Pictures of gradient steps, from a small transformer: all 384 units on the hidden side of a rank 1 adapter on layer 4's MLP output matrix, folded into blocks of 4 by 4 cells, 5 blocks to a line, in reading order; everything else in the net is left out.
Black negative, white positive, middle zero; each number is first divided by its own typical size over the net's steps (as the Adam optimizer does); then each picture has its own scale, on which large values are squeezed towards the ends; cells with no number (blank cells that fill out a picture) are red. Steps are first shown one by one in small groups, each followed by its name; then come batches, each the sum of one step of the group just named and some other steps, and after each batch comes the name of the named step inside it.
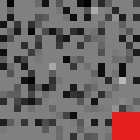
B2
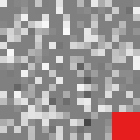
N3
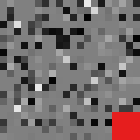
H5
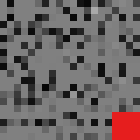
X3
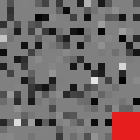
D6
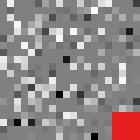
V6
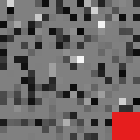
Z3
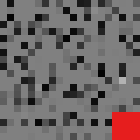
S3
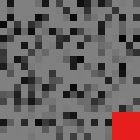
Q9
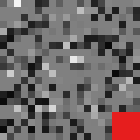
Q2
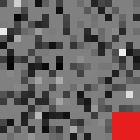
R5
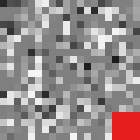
N3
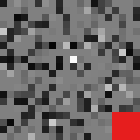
R5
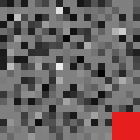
S3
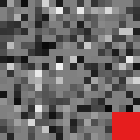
D6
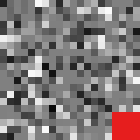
D6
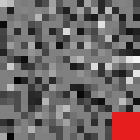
Z3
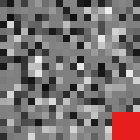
X3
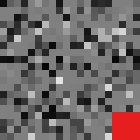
R5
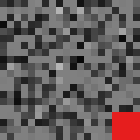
Q9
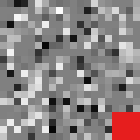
N3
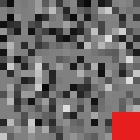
X3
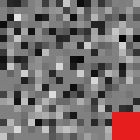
Q9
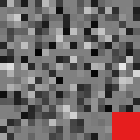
V6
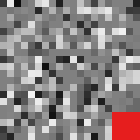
V6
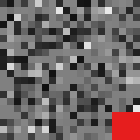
X3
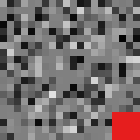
Q9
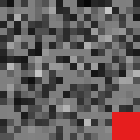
B2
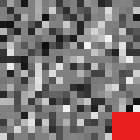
Z3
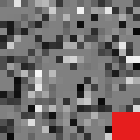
Q2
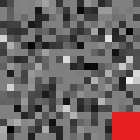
D6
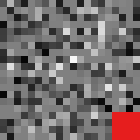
Z3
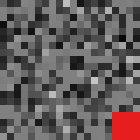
Q9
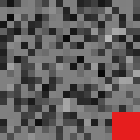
S3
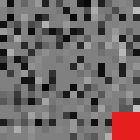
X3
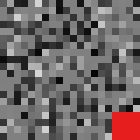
Z3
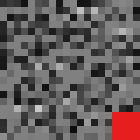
X3
